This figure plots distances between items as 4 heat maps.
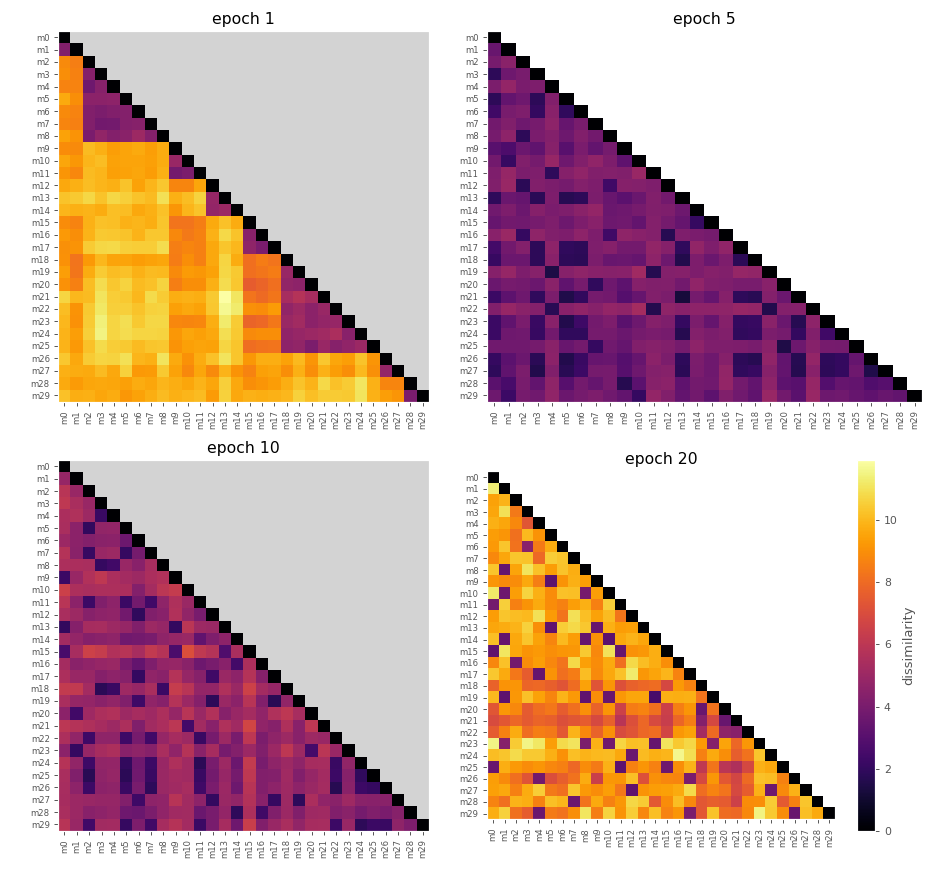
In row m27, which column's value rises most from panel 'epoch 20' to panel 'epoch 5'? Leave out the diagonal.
m12
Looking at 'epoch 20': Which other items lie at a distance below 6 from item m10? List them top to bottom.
m1, m8, m14, m19, m23
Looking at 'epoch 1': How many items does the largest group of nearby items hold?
8
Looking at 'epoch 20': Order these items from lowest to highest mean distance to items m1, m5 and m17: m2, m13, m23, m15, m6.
m13, m23, m2, m6, m15
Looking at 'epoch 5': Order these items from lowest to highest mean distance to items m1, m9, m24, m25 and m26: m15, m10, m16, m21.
m21, m10, m15, m16
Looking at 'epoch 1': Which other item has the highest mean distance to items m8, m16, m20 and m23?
m13
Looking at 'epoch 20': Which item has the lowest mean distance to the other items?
m21
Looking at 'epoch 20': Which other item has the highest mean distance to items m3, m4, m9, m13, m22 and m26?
m23
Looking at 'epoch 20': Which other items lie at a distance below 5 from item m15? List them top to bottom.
m0, m11, m25
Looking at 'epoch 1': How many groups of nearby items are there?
8
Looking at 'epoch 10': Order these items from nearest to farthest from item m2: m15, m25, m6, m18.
m25, m6, m18, m15
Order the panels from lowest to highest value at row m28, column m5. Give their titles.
epoch 5, epoch 10, epoch 1, epoch 20
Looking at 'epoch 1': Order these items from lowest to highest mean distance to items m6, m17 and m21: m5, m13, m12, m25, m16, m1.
m16, m25, m5, m1, m12, m13
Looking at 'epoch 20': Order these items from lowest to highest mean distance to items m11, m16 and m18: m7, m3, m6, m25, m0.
m25, m0, m6, m3, m7
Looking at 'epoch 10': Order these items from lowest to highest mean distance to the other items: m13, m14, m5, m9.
m5, m14, m13, m9
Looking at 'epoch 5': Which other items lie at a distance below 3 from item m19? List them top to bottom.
m4, m11, m22
